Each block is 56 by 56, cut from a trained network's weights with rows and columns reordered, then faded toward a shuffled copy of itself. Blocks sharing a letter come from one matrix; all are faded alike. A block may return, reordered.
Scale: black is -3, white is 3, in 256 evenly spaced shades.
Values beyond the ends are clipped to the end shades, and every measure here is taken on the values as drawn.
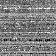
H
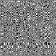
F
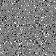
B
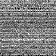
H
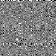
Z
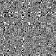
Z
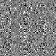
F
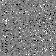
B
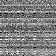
H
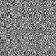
F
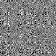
Z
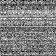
H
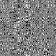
F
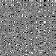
B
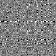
Z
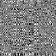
F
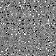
B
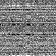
H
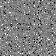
B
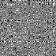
Z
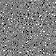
B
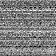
H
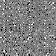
B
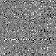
Z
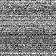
H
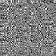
F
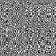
F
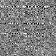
Z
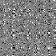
B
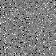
B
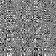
F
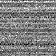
H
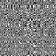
F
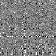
Z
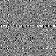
Z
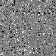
B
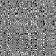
F
